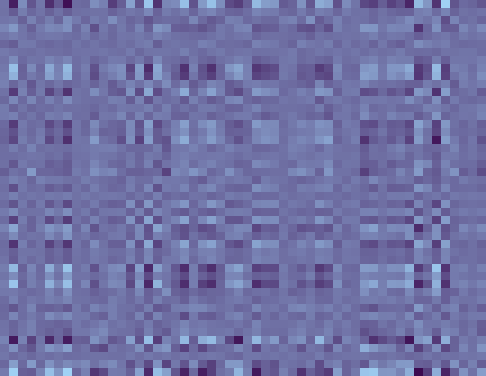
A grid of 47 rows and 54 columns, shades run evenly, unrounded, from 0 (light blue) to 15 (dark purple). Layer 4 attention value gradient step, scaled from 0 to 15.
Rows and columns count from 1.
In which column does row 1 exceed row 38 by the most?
8
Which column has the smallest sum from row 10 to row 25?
21
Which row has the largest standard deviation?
47
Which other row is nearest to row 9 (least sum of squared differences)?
34
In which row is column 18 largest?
1
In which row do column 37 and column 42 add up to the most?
43
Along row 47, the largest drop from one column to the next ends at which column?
18
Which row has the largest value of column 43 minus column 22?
22
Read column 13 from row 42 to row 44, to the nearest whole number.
7 9 7
